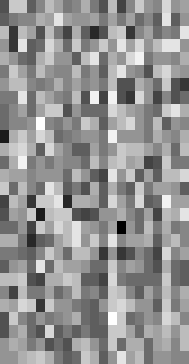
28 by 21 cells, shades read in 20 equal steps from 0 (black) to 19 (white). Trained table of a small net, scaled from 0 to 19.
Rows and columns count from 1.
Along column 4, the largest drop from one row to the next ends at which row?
18
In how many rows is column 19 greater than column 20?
23
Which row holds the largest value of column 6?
15
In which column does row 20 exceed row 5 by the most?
9
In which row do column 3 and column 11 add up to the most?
8
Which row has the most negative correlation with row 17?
10
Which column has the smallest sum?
12
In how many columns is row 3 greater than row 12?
5
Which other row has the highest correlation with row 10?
28
